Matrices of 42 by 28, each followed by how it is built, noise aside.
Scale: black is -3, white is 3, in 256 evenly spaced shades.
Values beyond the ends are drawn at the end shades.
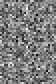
repeating rows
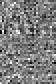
low rank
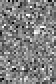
uneven rows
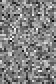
repeating columns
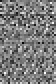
repeating columns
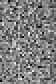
repeating rows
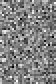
repeating rows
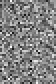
repeating rows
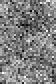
smooth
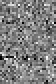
uneven rows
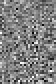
low rank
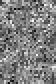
smooth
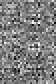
low rank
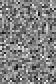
repeating columns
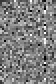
uneven columns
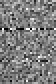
uneven rows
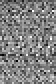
repeating columns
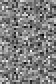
repeating rows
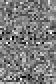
uneven rows
